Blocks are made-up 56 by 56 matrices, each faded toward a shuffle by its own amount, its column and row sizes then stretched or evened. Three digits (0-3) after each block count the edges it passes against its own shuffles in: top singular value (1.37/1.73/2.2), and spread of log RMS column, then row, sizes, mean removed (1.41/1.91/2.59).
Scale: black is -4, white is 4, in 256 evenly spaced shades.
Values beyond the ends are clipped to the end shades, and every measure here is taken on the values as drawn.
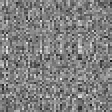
3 2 1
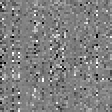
1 3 1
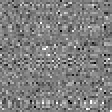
3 0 2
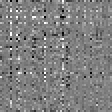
2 3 2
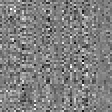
3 3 0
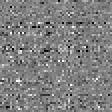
1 1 3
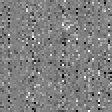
1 3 0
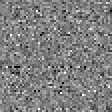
0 0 2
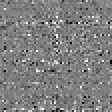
0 1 3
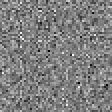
2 1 0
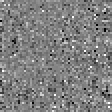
1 2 1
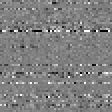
2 0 3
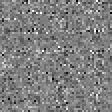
0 1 2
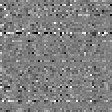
2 1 3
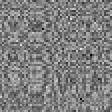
3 0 1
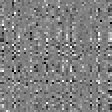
3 3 1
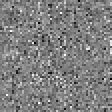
1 2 0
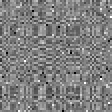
3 0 0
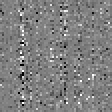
1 3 0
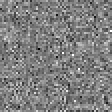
2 1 0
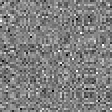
3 0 0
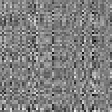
3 3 2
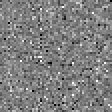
1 1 0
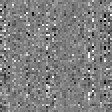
1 3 1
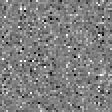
1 1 0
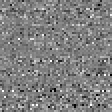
0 0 3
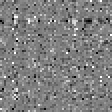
2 2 2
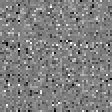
1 1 2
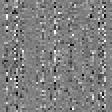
2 3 0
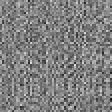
3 2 1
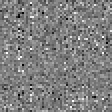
1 2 1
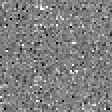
1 1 1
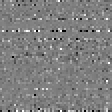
1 0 3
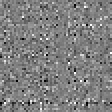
1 2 2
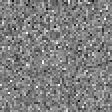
1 0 0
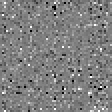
0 2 1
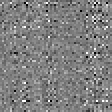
3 2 2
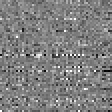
2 1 3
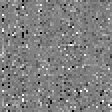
0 2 1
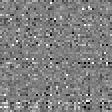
2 1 3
